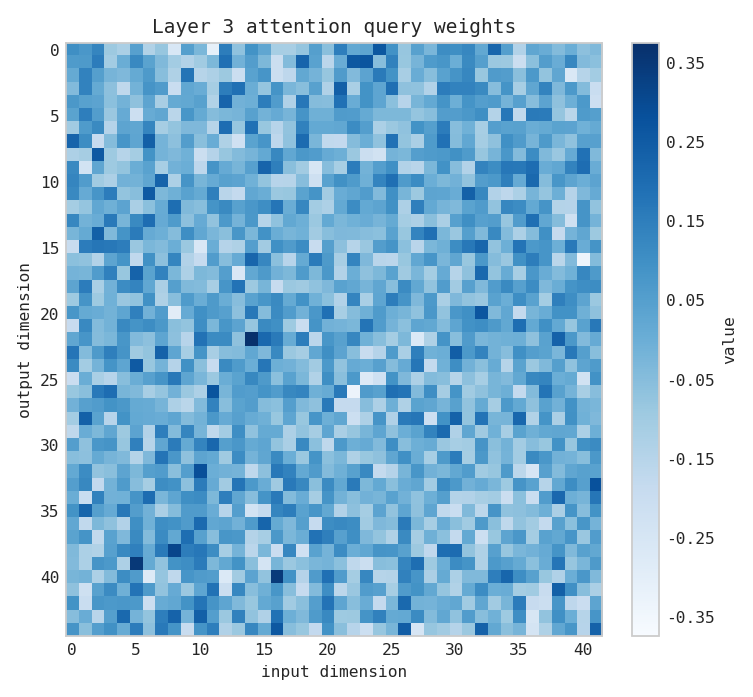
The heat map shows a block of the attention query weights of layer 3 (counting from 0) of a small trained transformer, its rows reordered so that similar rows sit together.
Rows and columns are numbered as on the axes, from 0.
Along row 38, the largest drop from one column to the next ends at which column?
18
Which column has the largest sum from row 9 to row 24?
32
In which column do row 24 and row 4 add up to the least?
11
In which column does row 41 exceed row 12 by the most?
38
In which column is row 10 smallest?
19
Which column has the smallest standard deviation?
33
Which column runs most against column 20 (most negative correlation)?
25
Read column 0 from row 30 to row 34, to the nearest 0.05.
0.05 -0.05 0 0.05 0
